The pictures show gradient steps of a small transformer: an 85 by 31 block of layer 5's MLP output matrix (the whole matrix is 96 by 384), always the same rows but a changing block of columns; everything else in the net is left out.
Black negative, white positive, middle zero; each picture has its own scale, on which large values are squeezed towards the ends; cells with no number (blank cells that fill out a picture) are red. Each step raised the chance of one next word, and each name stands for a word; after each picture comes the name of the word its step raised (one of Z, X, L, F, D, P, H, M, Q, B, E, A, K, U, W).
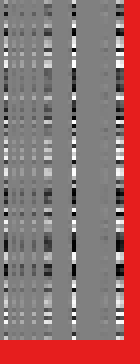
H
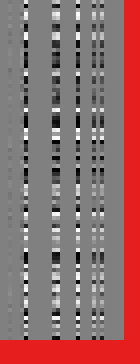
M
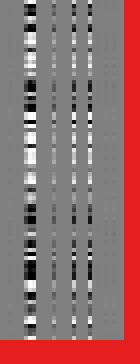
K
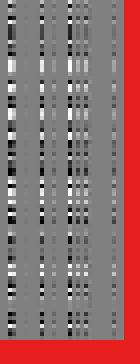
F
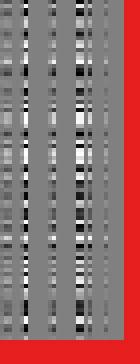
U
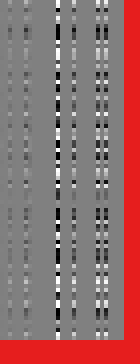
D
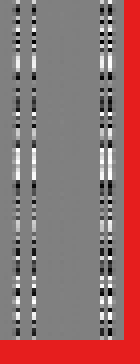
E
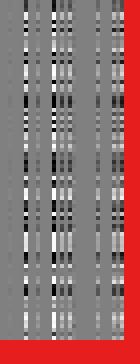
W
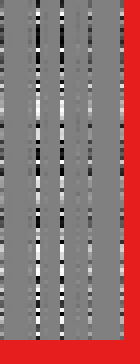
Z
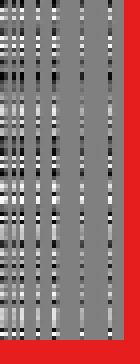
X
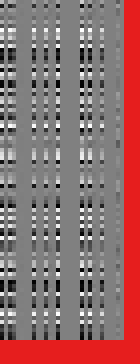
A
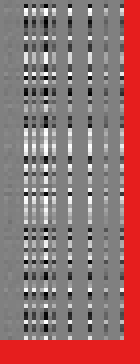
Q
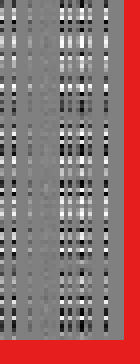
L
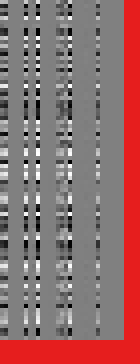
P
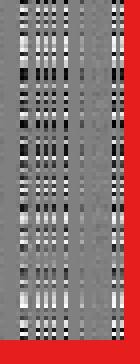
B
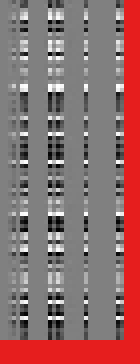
L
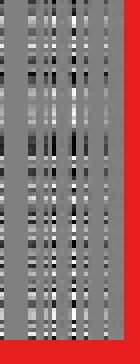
X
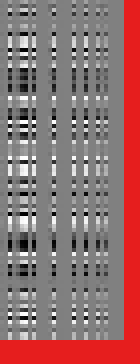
H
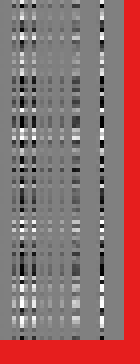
M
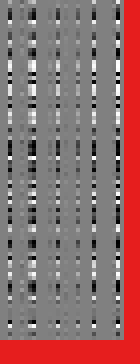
F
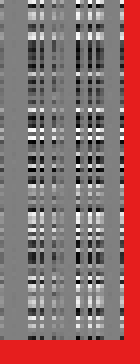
M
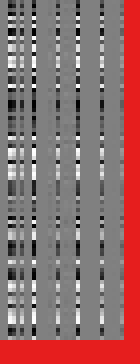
P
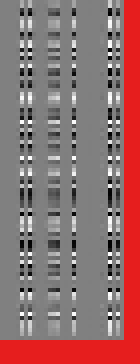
H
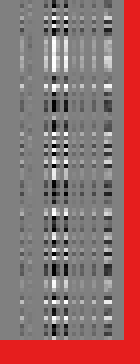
L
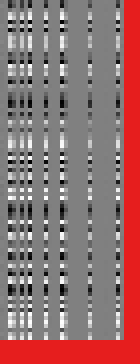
W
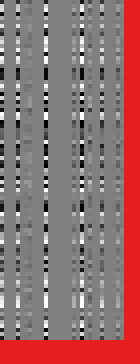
B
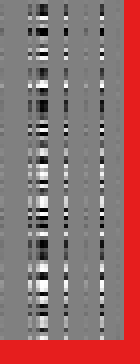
P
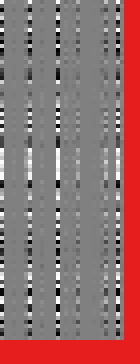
E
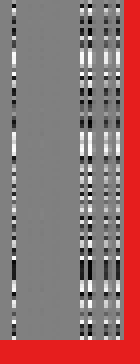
Q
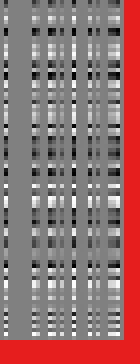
X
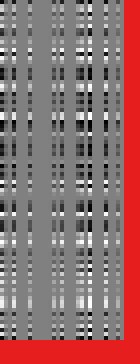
B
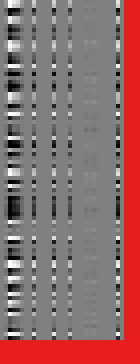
D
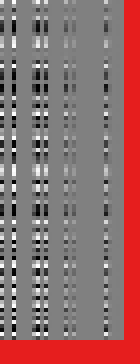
D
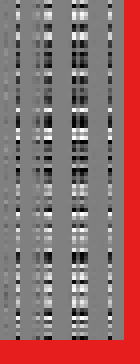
M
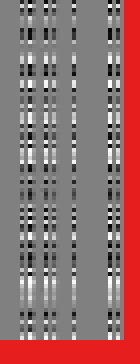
U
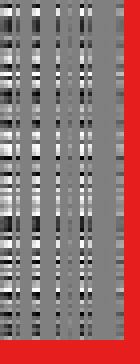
Q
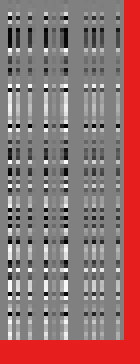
Z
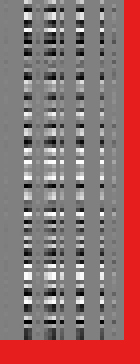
E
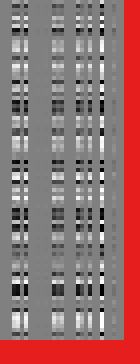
W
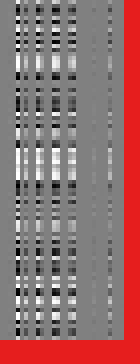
E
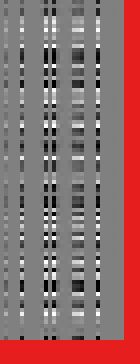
A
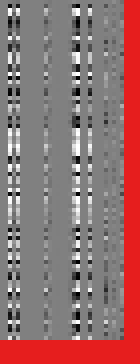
Q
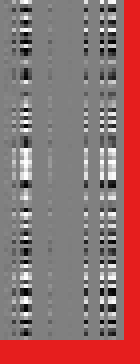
E
